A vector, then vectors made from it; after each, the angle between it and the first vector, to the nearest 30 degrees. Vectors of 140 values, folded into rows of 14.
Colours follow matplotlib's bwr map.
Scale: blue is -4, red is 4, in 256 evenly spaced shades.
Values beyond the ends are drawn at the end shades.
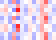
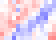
120 degrees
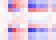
90 degrees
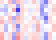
150 degrees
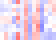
120 degrees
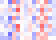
30 degrees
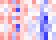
150 degrees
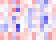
150 degrees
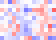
60 degrees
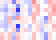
150 degrees
